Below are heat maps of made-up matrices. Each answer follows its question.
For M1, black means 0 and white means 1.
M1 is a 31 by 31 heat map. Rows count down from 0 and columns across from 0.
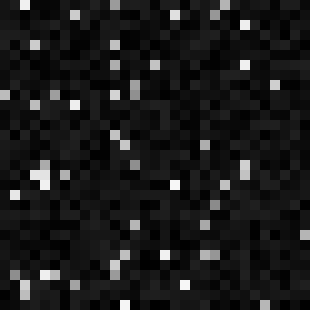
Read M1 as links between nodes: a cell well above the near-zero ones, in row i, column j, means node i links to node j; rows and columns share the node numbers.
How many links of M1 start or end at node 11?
7
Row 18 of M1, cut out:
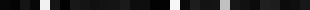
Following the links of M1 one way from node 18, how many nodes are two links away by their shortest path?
6
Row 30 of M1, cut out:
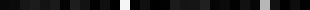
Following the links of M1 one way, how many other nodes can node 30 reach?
3
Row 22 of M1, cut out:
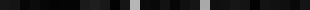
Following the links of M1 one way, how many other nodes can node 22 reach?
4
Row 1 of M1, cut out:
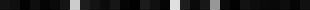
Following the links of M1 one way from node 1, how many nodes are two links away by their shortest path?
4
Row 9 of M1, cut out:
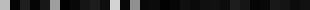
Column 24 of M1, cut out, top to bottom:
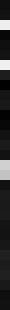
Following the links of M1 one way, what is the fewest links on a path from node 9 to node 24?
3
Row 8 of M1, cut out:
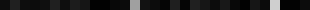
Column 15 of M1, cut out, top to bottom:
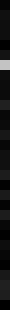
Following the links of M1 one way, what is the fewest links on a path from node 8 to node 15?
5
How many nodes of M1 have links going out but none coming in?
9
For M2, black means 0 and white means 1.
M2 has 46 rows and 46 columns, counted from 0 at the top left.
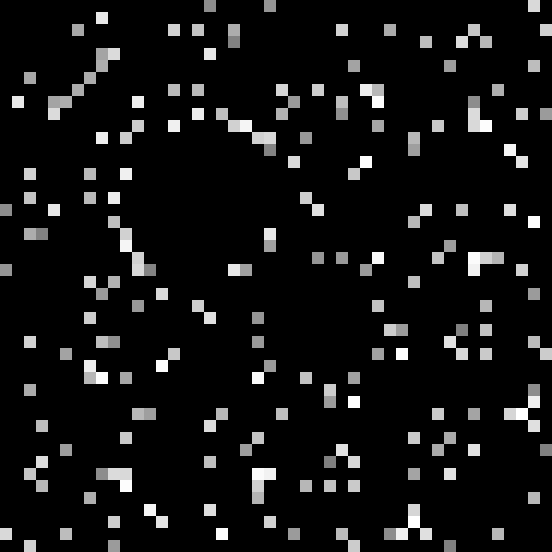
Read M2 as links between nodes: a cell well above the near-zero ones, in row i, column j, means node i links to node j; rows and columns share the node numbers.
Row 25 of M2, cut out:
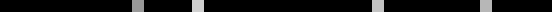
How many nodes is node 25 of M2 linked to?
4
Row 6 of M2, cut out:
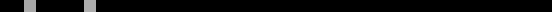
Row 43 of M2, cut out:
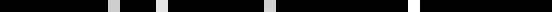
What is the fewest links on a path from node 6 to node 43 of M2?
4
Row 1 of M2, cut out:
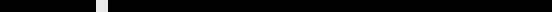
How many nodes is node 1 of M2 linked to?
1
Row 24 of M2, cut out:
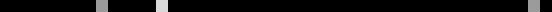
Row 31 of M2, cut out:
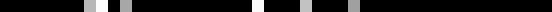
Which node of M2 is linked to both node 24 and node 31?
node 8
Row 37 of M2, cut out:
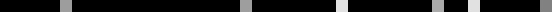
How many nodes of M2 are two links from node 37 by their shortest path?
9
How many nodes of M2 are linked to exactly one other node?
1
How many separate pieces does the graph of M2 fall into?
2
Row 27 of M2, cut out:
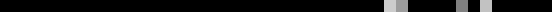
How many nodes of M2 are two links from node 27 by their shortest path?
8
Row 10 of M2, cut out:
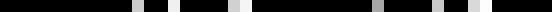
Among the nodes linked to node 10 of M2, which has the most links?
node 39
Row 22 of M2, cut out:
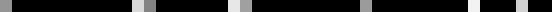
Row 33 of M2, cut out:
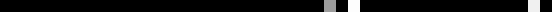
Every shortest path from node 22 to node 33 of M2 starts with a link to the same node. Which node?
node 0
